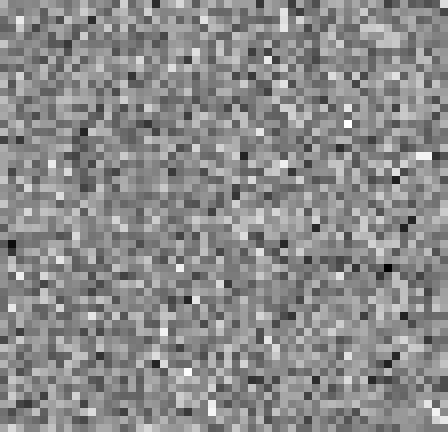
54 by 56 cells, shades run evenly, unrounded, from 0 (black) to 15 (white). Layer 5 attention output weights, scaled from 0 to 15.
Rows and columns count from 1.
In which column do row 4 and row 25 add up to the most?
48
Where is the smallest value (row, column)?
34, 49
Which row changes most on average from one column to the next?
14
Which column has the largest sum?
53
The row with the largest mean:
28
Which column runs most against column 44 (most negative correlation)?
50
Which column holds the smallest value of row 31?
2
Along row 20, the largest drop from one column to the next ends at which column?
55
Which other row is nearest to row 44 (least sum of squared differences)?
13
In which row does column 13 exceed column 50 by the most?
23
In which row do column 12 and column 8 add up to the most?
33
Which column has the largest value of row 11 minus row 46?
20
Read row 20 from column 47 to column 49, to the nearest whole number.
7 7 6
